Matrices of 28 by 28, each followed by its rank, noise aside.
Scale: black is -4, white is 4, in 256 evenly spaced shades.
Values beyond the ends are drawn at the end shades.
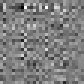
three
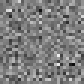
six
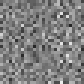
six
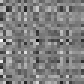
two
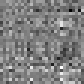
four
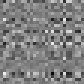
two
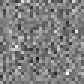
eight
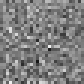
six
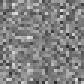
eight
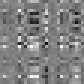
two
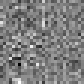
six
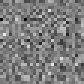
six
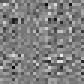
four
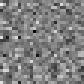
six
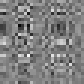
three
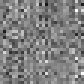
four
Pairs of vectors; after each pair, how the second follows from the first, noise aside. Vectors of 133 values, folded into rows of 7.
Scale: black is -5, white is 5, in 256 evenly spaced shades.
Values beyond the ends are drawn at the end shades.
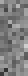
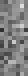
wrapped around.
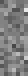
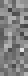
wrapped around.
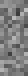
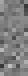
reversed, negated, partly zeroed.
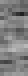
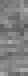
wrapped around, negated, shrunk.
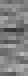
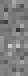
reversed, negated, partly zeroed.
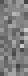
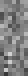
wrapped around.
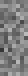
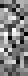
negated, scaled up.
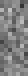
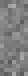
wrapped around, negated, shrunk.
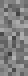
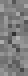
wrapped around, partly zeroed.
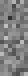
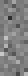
partly zeroed.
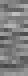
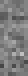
wrapped around, partly zeroed.
